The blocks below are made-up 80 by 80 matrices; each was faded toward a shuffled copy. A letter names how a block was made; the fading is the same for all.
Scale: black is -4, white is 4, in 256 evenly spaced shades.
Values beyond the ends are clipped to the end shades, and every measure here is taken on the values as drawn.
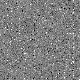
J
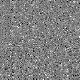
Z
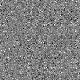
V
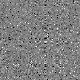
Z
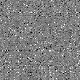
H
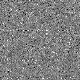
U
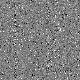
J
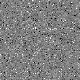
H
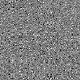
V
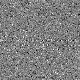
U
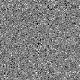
V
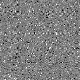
H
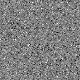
U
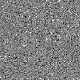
Z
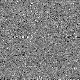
U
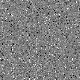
J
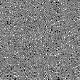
Z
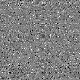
Z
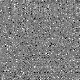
Z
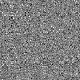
V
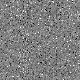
J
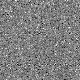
U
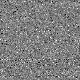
U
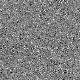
U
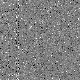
J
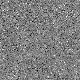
U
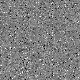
J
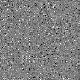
Z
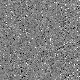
J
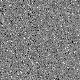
J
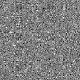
V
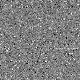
U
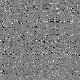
H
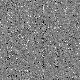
J
